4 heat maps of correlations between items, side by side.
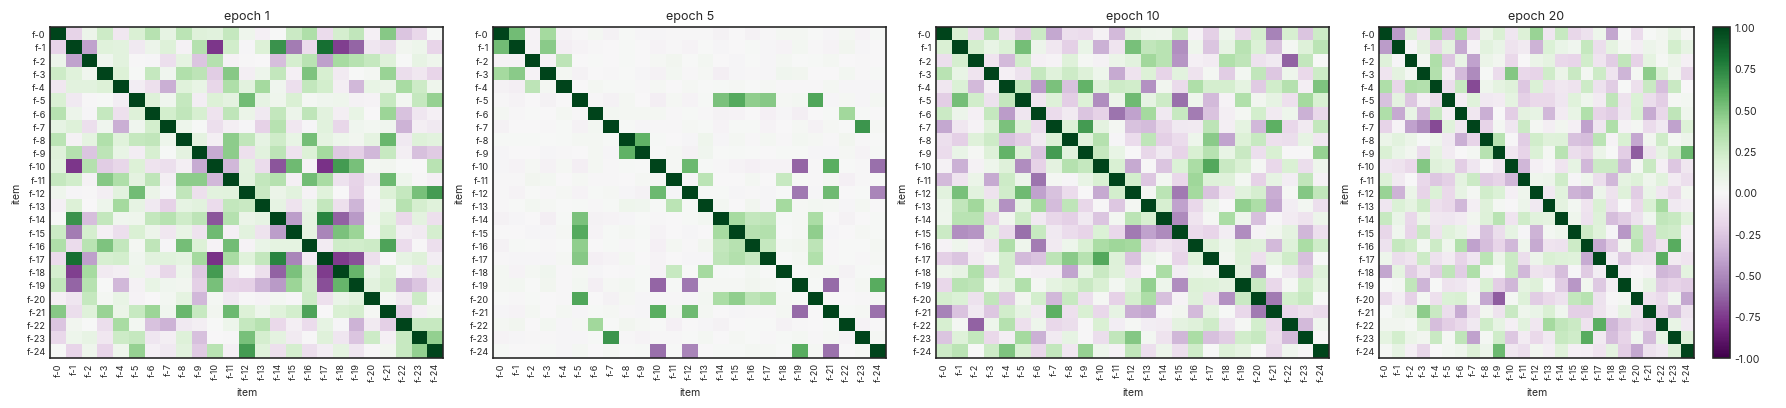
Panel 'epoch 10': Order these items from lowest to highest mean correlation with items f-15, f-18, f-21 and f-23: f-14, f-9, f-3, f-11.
f-3, f-14, f-9, f-11
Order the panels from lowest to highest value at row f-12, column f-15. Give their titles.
epoch 10, epoch 20, epoch 5, epoch 1
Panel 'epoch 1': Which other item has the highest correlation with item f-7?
f-14
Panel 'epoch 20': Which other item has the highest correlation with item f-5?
f-18
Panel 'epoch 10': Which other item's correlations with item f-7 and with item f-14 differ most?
f-9
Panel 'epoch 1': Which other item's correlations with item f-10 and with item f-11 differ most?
f-17
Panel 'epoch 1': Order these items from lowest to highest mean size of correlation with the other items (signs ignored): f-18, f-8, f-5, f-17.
f-5, f-8, f-18, f-17
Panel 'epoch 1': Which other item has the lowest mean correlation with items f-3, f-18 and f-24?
f-1
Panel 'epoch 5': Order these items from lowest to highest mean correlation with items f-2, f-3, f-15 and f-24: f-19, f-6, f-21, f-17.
f-21, f-6, f-17, f-19
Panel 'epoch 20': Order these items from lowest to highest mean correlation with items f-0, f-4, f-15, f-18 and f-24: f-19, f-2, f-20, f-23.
f-19, f-20, f-2, f-23
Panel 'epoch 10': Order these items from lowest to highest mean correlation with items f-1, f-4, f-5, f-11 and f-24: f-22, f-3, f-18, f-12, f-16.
f-3, f-22, f-18, f-16, f-12
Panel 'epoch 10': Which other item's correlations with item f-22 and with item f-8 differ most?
f-2
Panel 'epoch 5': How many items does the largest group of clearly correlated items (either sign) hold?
6
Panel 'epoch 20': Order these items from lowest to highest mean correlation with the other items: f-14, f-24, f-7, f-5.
f-7, f-5, f-24, f-14
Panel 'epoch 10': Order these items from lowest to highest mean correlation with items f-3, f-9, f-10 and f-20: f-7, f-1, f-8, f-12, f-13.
f-12, f-1, f-13, f-7, f-8
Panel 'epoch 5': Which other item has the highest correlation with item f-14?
f-5
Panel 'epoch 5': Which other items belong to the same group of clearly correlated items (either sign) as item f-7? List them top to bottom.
f-23
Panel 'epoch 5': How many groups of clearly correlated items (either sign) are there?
8
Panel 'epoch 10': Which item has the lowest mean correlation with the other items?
f-15
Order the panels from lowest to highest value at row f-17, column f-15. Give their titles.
epoch 1, epoch 10, epoch 20, epoch 5
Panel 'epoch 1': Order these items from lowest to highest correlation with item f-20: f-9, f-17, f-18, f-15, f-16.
f-9, f-17, f-15, f-18, f-16
